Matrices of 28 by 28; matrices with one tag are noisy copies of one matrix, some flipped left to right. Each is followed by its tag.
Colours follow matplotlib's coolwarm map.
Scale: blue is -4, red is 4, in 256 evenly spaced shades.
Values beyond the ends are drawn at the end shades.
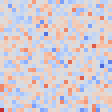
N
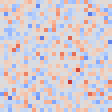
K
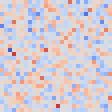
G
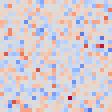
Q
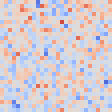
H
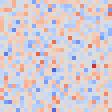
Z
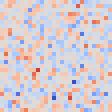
Q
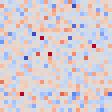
K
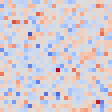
Q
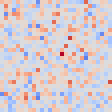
K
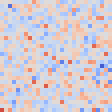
N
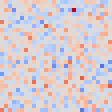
N
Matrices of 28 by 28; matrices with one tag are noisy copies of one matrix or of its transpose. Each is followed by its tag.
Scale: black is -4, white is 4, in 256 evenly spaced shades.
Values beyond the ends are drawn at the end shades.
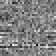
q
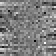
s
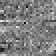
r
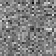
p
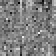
r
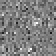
p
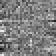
r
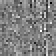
q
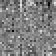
r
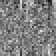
r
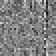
q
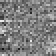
r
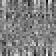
s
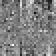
r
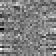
s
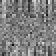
s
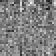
r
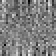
s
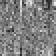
r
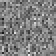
p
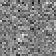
p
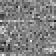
r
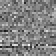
q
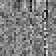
q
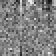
r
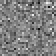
p
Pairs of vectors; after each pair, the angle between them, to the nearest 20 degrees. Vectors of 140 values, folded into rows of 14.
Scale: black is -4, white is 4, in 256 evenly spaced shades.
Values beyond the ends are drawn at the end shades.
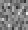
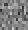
120 degrees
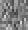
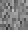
160 degrees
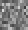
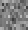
140 degrees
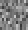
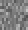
40 degrees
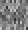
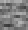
100 degrees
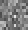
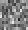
120 degrees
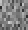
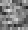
60 degrees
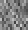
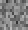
100 degrees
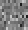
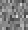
140 degrees
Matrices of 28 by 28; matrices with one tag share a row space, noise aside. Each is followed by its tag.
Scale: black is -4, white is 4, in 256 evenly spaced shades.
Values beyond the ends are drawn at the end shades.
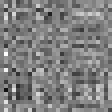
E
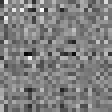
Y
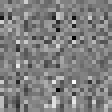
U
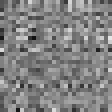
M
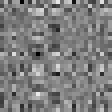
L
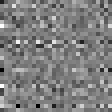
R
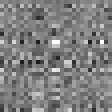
L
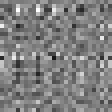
R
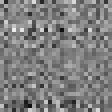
Y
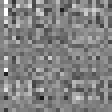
E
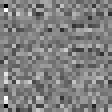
E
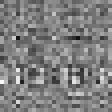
M
